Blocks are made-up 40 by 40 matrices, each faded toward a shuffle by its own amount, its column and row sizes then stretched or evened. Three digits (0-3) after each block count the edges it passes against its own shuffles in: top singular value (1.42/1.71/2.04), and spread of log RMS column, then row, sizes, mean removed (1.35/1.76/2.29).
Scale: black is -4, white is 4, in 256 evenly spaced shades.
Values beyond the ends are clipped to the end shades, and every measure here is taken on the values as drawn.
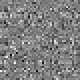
2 0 2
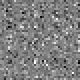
2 2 0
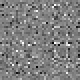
2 2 2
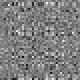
3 2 2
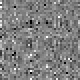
2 2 0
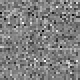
0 0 1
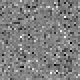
0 1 0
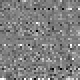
0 1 3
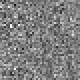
1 2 0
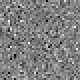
1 1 0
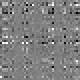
3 3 3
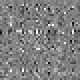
2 2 2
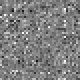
1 1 2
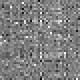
2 1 2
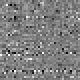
2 0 3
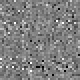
0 0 1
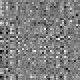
3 2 2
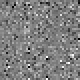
0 2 0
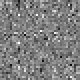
1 2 1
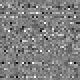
1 0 3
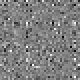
2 1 2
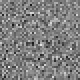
2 0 2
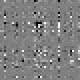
2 3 3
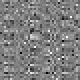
3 2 0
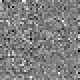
0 2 1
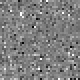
0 1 1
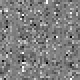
0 3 0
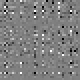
2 3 3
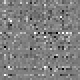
1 2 3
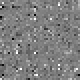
0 2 2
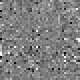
1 1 2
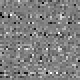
1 0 3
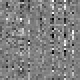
2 3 1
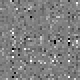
0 2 1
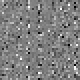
0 3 0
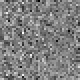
1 2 0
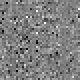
0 2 0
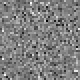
0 0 0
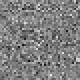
2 0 1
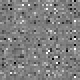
0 2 3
